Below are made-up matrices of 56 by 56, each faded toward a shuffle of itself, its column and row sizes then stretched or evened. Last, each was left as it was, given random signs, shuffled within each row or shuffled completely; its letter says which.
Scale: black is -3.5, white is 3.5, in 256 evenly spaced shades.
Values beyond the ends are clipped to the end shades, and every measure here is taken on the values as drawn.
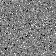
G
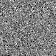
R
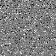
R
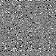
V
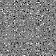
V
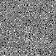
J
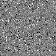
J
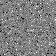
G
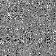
J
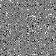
V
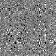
V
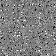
J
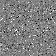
R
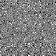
V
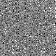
V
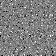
R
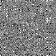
V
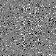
V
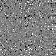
V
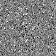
J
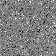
G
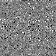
J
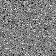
R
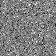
G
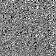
J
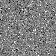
G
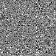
J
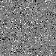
J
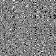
V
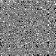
V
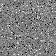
G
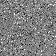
G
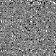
V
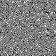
R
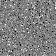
G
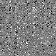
V
